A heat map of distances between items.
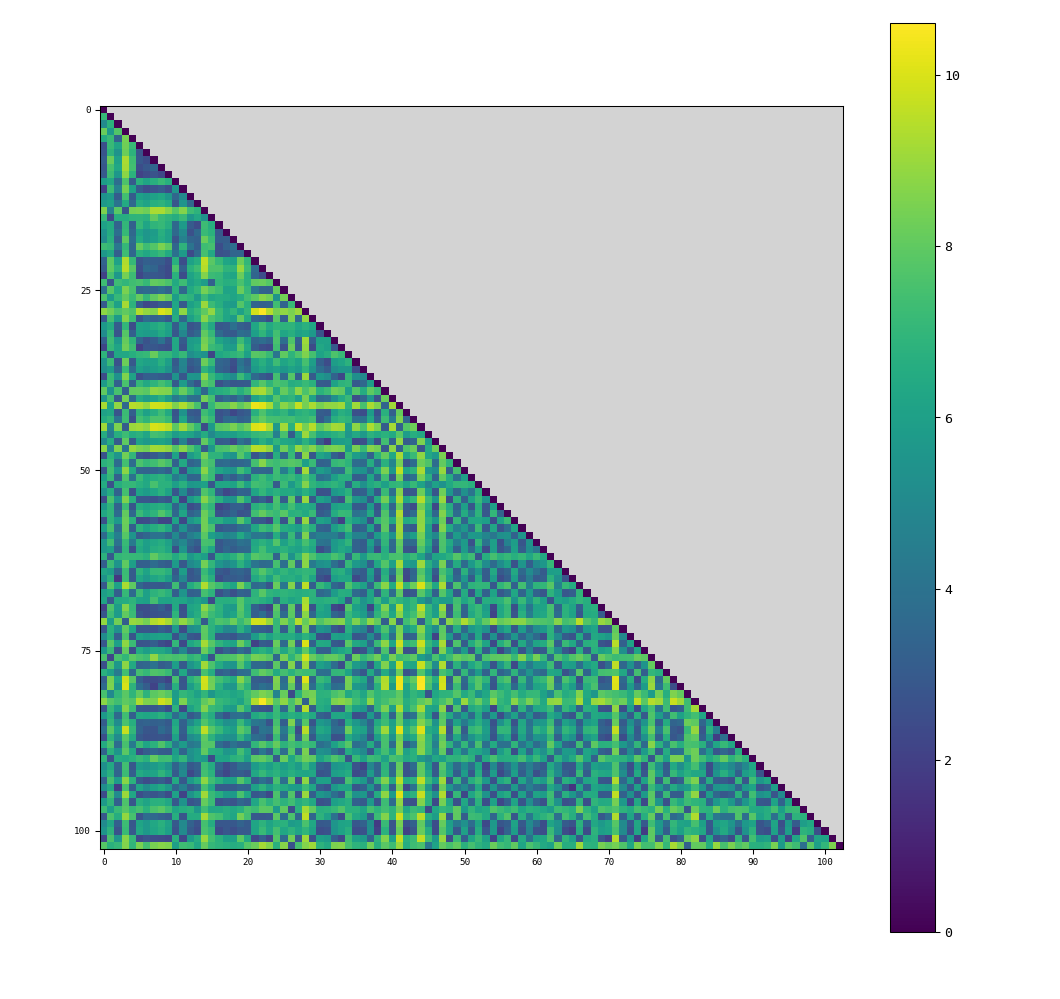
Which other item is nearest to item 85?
87
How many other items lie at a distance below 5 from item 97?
4
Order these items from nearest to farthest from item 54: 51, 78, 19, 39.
51, 78, 19, 39
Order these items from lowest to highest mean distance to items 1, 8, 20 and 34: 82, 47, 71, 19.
19, 47, 71, 82
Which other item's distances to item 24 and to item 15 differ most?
34
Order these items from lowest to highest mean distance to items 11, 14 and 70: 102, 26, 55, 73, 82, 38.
73, 55, 38, 26, 102, 82
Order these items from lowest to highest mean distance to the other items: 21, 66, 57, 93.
57, 93, 21, 66
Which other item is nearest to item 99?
38
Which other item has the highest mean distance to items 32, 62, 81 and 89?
28
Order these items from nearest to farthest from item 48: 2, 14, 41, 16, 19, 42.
2, 42, 16, 19, 14, 41
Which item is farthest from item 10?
41
